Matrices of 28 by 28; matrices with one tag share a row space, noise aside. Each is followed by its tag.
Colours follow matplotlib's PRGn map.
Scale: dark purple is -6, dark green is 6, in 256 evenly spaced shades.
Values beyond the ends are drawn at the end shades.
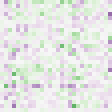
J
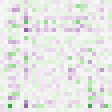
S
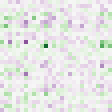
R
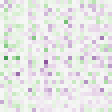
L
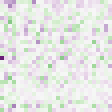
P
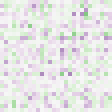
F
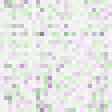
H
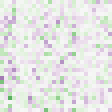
P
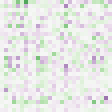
H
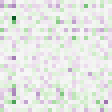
P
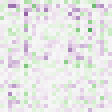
S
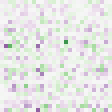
H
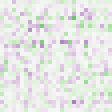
F
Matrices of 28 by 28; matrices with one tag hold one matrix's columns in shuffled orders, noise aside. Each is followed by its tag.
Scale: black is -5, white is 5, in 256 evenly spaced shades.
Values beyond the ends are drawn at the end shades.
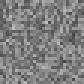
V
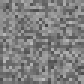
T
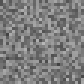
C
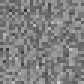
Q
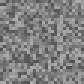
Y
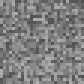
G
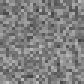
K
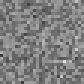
C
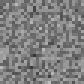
K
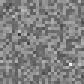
C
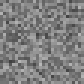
Y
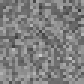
Q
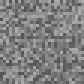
T
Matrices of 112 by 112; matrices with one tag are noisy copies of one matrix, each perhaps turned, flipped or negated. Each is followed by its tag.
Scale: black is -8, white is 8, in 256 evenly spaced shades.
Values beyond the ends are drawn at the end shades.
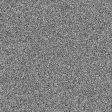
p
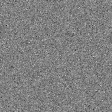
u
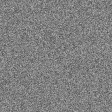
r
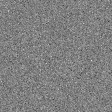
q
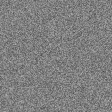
q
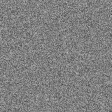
u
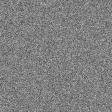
q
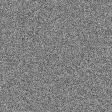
p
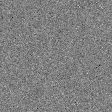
r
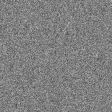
u
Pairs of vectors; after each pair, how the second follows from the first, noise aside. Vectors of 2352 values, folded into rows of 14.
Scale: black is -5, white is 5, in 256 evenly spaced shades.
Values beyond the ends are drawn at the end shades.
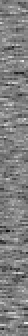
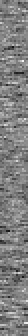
copied.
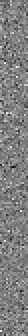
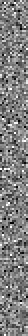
wrapped around, scaled up.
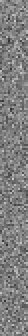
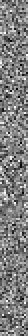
wrapped around, scaled up.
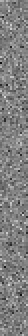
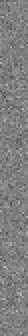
negated, shrunk.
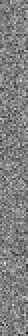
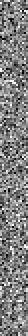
reversed, negated, scaled up.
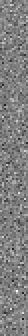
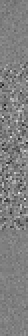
partly zeroed.
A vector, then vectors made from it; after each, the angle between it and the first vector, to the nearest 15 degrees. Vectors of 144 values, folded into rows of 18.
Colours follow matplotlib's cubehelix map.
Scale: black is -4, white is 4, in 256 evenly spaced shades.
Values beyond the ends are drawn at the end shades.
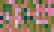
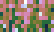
90 degrees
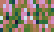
150 degrees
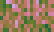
45 degrees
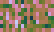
45 degrees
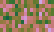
135 degrees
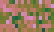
120 degrees
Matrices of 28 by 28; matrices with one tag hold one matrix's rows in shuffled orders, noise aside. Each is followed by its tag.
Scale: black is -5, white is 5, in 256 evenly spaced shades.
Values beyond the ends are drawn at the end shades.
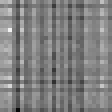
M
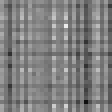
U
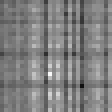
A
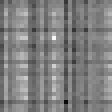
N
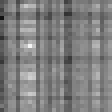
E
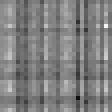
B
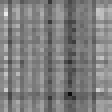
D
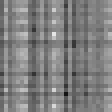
N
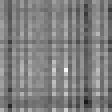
U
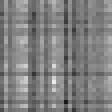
N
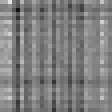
M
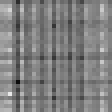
M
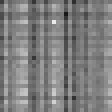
N
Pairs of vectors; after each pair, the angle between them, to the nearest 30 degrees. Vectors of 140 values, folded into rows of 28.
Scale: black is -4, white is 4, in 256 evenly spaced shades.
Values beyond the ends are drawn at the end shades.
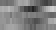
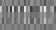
90 degrees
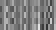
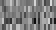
120 degrees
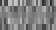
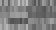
120 degrees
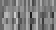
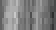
60 degrees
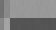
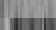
30 degrees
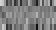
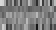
30 degrees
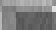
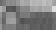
30 degrees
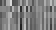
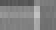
90 degrees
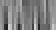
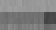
90 degrees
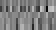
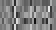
90 degrees
